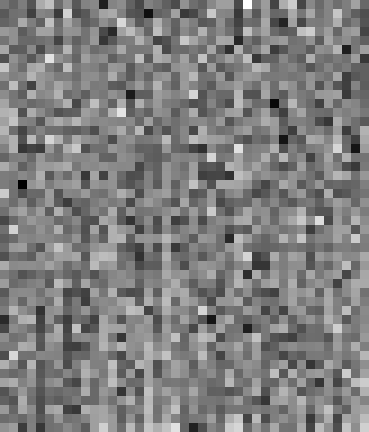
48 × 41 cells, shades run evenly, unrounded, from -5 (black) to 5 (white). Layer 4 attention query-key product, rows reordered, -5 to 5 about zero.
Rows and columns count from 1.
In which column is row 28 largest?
7
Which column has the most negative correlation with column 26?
38
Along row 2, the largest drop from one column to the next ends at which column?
9
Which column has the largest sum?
19
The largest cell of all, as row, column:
1, 28
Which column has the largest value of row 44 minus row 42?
32
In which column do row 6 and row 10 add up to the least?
39
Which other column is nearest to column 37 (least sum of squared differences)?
21
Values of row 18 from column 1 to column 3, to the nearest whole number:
-1 0 0
